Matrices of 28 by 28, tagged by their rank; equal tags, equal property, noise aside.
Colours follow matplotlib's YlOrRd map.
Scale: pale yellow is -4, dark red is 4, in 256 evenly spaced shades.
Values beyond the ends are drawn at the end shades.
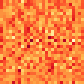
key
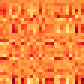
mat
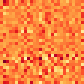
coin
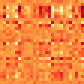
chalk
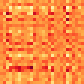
chalk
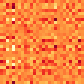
chalk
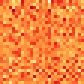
key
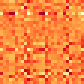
chalk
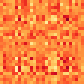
chalk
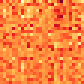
key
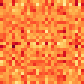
mat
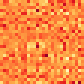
coin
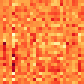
mat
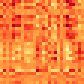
mat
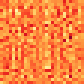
key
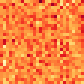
key
